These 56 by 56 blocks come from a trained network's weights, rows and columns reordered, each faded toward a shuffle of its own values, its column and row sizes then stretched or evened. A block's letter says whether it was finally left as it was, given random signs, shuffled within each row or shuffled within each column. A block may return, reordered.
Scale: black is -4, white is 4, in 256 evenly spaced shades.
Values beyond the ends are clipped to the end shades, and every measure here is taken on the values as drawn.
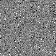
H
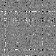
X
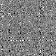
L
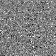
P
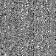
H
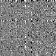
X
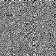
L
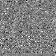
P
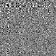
X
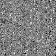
H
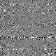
L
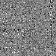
L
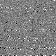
P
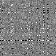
X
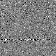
P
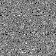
P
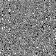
H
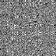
X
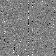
H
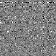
X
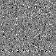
L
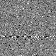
P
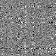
L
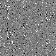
H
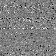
P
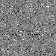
P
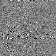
L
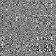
X
